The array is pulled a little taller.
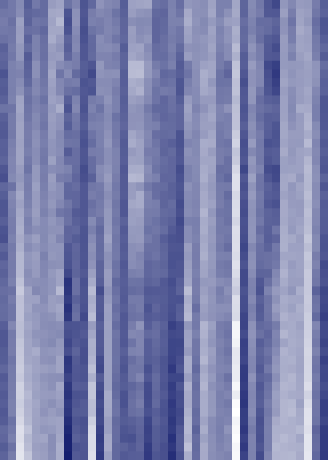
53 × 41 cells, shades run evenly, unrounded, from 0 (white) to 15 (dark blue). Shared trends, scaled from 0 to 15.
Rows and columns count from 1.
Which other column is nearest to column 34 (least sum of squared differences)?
1
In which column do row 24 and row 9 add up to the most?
35
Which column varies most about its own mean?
12
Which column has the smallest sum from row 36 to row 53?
30
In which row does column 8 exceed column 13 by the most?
9
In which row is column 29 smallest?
3
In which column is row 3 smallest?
8
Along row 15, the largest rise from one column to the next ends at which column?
31
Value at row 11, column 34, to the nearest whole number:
11
